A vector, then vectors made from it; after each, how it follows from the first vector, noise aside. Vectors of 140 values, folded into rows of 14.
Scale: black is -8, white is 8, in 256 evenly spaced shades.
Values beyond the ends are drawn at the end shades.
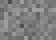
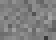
reversed, partly zeroed.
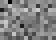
scaled up.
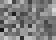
wrapped around, scaled up.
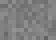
reversed, shrunk.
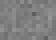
reversed, shrunk.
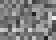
reversed, scaled up.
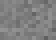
reversed, shrunk.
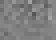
reversed, partly zeroed.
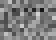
negated, scaled up.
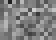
scaled up.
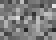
wrapped around, scaled up.
